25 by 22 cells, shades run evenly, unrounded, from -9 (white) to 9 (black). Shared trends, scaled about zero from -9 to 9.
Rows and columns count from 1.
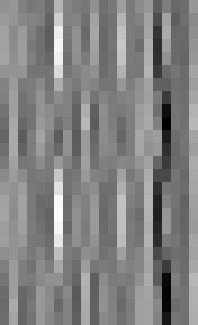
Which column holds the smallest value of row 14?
7
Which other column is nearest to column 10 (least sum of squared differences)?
16
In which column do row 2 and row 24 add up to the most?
19
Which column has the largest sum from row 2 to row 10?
18
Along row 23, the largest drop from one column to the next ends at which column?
20
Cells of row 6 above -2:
18
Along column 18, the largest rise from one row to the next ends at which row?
13
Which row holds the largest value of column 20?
2
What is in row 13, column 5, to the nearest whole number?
-1
